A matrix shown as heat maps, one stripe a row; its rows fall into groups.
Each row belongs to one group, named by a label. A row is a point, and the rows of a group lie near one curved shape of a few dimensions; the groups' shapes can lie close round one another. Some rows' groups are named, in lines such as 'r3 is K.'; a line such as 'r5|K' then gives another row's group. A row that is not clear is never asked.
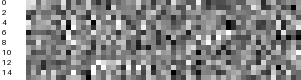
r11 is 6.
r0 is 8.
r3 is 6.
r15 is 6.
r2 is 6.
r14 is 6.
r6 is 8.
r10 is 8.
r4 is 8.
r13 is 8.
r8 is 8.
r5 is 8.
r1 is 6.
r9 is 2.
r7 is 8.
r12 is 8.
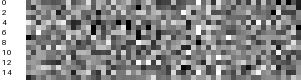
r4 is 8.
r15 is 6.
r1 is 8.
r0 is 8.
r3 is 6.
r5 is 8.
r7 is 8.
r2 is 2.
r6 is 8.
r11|8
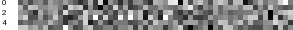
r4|8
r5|6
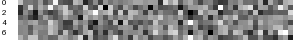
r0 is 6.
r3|8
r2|8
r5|8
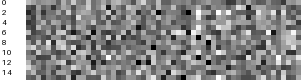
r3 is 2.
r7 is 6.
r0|8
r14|8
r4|8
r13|8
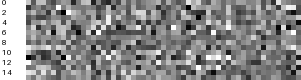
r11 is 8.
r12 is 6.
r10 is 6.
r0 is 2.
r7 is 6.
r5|8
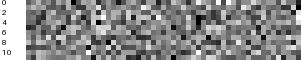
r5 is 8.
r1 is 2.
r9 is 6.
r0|8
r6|8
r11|8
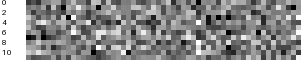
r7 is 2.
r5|8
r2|6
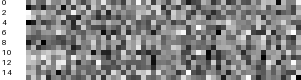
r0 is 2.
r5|8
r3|8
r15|2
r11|6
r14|6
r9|8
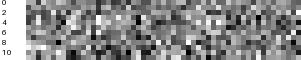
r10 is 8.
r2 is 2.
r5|8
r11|8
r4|8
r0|8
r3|8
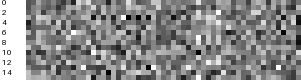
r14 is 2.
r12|8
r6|8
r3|8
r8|8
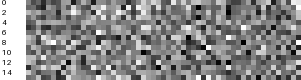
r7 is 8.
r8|2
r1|8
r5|2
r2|8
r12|8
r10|2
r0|6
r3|8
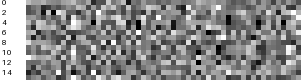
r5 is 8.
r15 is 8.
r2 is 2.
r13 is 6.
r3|8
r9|6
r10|6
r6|8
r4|8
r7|6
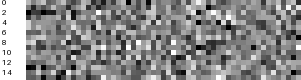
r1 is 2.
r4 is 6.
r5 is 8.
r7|8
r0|8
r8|8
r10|8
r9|8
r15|6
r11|6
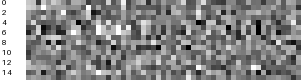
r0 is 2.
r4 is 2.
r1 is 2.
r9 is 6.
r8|2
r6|8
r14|8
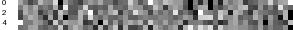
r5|8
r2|2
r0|8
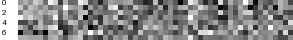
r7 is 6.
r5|8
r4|2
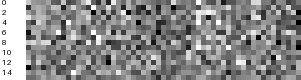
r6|6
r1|6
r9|8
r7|8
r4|8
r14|8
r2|8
